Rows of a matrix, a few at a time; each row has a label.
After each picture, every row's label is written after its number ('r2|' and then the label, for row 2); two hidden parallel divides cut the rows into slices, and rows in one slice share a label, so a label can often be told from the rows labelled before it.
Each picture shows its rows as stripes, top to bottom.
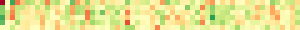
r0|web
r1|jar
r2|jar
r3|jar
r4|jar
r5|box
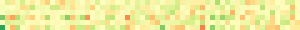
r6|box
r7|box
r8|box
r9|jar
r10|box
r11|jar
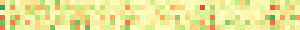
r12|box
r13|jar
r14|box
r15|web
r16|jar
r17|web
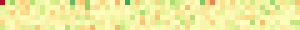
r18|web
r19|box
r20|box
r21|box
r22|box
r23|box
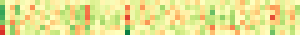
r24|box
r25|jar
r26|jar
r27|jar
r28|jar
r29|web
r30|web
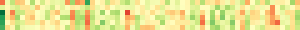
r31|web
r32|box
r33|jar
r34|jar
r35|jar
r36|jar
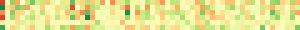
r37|web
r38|jar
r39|web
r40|web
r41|box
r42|jar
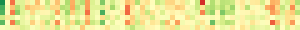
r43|jar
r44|jar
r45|jar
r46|box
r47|jar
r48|box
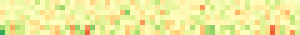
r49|box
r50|box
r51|box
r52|box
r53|box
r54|jar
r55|jar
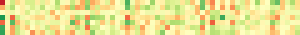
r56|web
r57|web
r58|box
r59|jar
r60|web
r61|jar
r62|jar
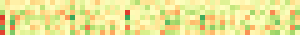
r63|box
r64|box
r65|jar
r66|web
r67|web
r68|jar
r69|web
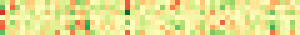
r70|jar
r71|jar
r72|web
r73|box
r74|web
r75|web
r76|jar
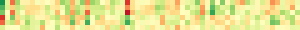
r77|jar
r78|jar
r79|jar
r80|web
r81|web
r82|box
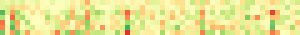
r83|box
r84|box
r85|jar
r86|jar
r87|web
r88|web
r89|jar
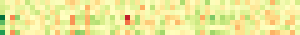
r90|box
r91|box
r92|box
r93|jar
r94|jar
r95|box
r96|jar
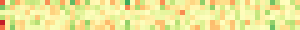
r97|web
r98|jar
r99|box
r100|box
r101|web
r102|web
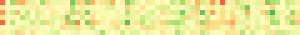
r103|web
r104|box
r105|web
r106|box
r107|web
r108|box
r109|box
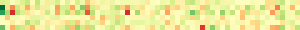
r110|box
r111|jar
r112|jar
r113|box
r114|box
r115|jar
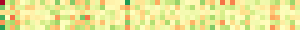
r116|web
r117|jar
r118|box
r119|jar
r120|web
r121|jar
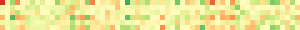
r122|web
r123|box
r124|box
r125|web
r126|box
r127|web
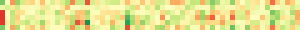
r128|jar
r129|box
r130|web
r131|web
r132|web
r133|jar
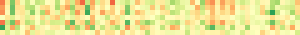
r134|web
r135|web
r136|web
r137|box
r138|web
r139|jar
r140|box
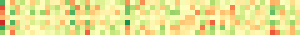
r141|jar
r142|web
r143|web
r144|box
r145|web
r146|jar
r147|jar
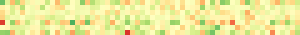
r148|jar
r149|box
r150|box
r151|box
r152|web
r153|box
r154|jar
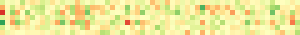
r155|box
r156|web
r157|web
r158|box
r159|jar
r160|box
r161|box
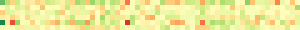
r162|jar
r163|box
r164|box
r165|box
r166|jar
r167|box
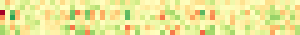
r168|box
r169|box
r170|web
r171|web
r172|box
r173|jar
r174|jar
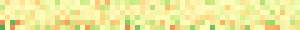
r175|box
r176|box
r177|box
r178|box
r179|web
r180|jar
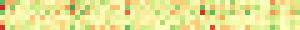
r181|jar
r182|web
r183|jar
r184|box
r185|box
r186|web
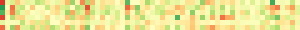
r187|web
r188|jar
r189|jar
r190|web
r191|box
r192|web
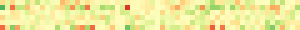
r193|box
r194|jar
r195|box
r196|box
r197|box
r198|web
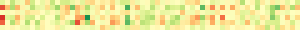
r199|box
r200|web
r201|box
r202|web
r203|web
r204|box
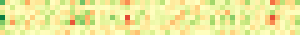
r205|jar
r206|box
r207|box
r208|jar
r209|jar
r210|box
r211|box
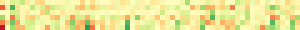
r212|box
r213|web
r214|box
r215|jar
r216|web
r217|web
